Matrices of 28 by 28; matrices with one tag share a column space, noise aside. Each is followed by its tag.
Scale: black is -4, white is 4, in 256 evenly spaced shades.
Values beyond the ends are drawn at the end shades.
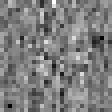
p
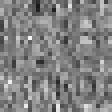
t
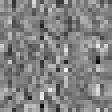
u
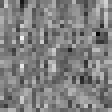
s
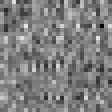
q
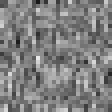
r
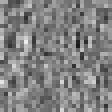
p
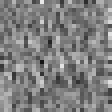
p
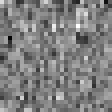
q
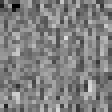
t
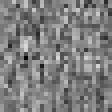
p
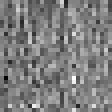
s
